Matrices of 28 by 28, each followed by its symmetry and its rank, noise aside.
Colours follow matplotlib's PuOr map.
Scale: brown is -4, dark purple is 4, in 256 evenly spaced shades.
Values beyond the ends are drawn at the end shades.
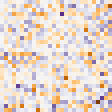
no symmetry, rank six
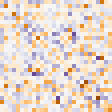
symmetric, rank seven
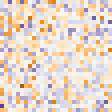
no symmetry, rank eight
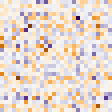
antisymmetric, rank eight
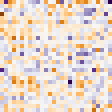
no symmetry, rank six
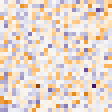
antisymmetric, rank eight
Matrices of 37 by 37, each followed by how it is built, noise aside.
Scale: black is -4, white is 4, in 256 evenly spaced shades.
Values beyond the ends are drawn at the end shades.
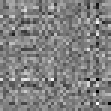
low rank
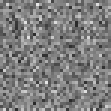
repeating columns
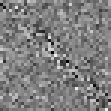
banded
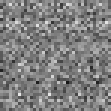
repeating columns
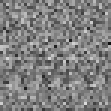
repeating columns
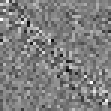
banded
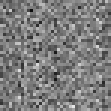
repeating rows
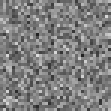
repeating rows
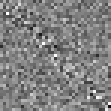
banded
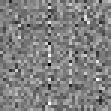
uneven columns
